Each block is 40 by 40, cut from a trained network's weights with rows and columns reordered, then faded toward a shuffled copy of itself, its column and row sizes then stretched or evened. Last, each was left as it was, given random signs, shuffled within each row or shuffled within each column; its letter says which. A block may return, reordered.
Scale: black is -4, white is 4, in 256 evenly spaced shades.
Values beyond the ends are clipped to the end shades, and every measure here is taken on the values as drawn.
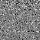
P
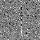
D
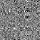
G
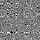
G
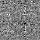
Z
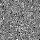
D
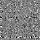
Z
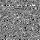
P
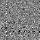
Z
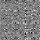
G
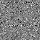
P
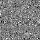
P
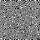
G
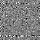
G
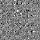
G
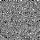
P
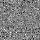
P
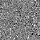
D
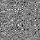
G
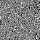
D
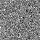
D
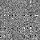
G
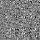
G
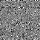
P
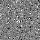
D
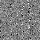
D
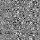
G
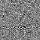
G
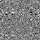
G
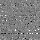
P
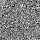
P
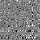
G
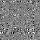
G
